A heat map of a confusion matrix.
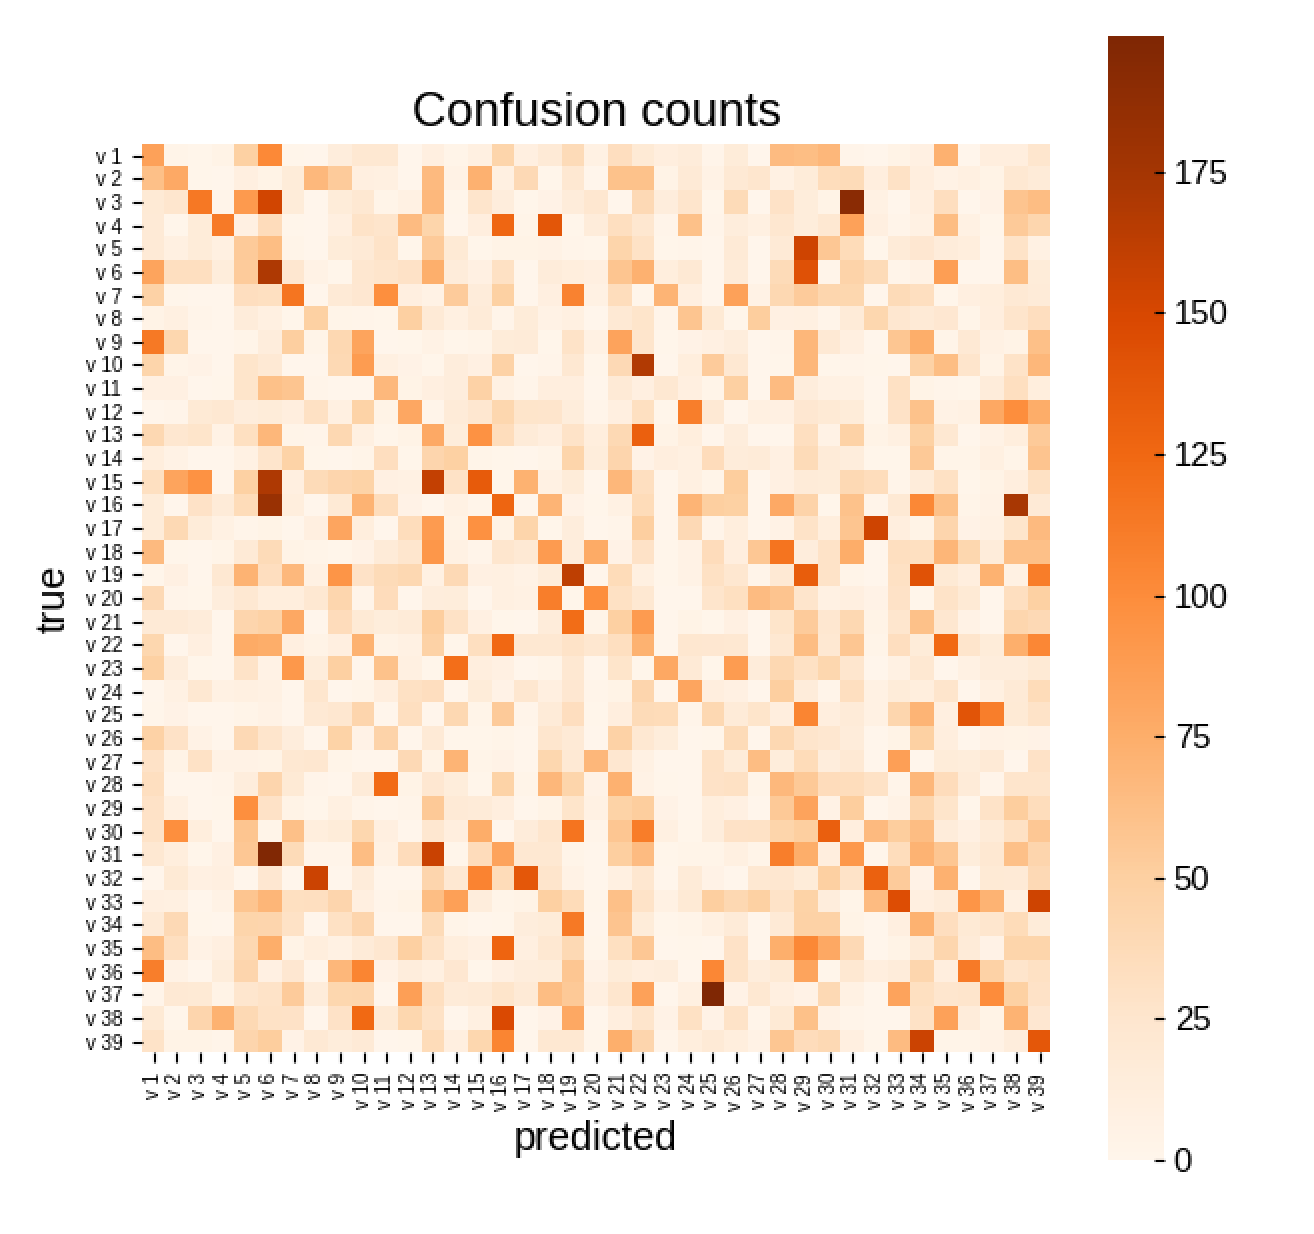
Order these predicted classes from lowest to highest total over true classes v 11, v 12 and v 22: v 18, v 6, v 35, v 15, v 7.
v 18, v 7, v 15, v 35, v 6
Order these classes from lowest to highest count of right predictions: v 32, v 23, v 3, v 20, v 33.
v 23, v 20, v 3, v 32, v 33
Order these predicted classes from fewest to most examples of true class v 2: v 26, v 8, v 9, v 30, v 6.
v 6, v 26, v 30, v 9, v 8
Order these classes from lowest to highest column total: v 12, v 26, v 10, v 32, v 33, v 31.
v 32, v 12, v 26, v 33, v 10, v 31
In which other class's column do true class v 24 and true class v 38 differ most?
v 16
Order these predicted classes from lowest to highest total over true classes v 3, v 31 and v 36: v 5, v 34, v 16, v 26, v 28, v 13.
v 26, v 16, v 34, v 28, v 5, v 13
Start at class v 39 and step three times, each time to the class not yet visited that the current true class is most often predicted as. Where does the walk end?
v 29
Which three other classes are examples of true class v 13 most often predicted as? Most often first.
v 22, v 15, v 6
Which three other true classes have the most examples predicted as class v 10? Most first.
v 38, v 36, v 9
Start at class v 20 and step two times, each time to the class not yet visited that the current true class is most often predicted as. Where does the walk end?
v 28
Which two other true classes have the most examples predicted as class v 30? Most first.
v 35, v 1
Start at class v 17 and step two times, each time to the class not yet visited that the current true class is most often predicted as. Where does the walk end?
v 8
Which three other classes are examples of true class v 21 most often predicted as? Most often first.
v 19, v 22, v 7
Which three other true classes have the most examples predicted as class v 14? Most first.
v 23, v 33, v 27
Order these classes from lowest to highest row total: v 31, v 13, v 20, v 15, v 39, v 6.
v 20, v 13, v 39, v 6, v 15, v 31
